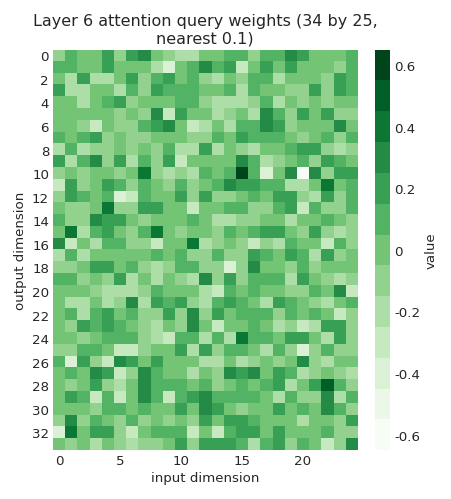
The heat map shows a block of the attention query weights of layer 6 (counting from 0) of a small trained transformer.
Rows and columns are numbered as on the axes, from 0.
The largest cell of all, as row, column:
10, 15
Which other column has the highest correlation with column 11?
0
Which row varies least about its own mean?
7
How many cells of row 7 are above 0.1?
2
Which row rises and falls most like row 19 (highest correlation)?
8
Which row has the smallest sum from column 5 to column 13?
20
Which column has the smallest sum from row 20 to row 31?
5
